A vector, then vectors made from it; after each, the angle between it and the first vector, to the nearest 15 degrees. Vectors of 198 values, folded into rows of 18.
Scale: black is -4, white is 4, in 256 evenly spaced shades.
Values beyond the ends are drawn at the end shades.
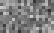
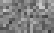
105 degrees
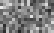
30 degrees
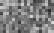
15 degrees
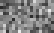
165 degrees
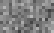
45 degrees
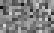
135 degrees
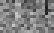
90 degrees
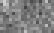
75 degrees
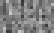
120 degrees
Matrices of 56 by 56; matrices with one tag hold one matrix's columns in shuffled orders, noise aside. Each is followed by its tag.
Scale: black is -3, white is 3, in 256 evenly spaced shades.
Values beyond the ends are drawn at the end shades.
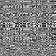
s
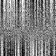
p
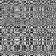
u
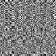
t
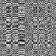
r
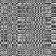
r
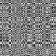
r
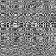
s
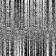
p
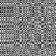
r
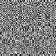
t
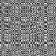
r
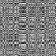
r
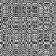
r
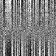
p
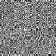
t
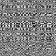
s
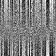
p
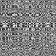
s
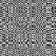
r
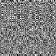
t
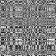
u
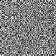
t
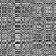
r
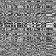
s
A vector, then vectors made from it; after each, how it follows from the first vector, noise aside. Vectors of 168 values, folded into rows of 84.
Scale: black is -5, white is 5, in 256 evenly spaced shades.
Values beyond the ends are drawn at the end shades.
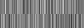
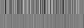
negated, partly zeroed.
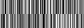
negated, scaled up.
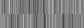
wrapped around, negated, partly zeroed.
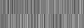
reversed, shrunk.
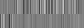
partly zeroed.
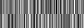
wrapped around, scaled up.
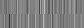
partly zeroed.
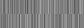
reversed, shrunk.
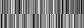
wrapped around, scaled up.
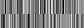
negated, scaled up.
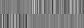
wrapped around, negated, partly zeroed.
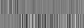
wrapped around, negated, partly zeroed.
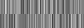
sign-scrambled.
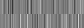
reversed, partly zeroed.
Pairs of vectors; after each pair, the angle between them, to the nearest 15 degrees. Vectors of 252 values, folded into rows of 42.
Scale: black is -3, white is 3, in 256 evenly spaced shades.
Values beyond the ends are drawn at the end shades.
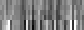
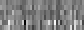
45 degrees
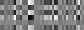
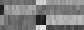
90 degrees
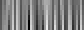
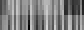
30 degrees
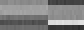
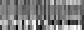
120 degrees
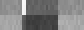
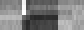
15 degrees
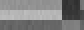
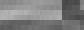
15 degrees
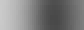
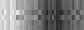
15 degrees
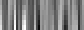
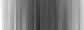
75 degrees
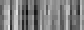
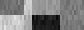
90 degrees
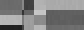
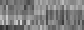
45 degrees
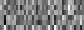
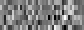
45 degrees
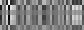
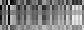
30 degrees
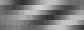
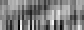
120 degrees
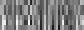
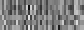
60 degrees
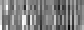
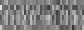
60 degrees
